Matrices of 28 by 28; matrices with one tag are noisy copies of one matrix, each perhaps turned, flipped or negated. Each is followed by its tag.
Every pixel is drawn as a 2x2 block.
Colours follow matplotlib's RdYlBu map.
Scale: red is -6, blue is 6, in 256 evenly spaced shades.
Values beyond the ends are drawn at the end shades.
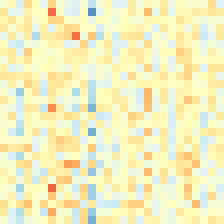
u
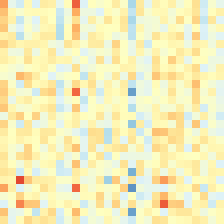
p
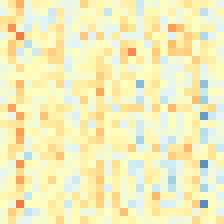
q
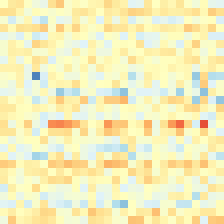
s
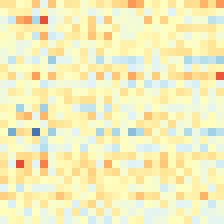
p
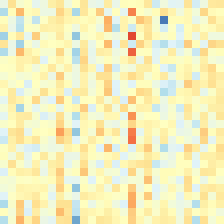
p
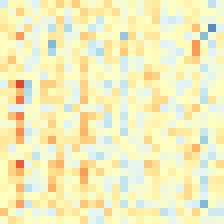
q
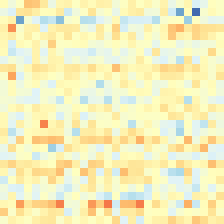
q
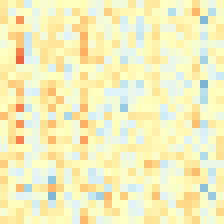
q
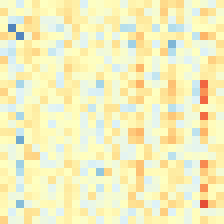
q
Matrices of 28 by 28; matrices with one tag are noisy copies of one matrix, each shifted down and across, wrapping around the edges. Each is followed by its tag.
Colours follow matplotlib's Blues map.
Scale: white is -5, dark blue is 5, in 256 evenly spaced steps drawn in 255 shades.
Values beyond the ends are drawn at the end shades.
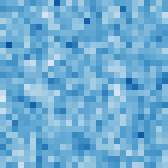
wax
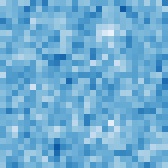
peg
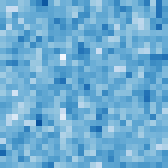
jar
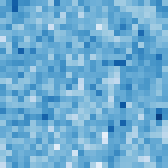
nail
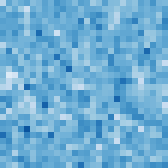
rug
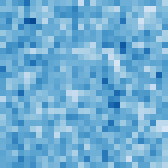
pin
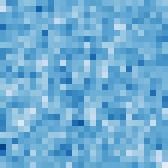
pin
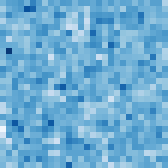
wax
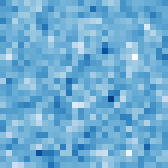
jar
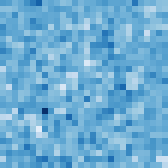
pin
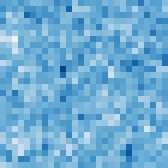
peg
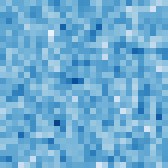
wax
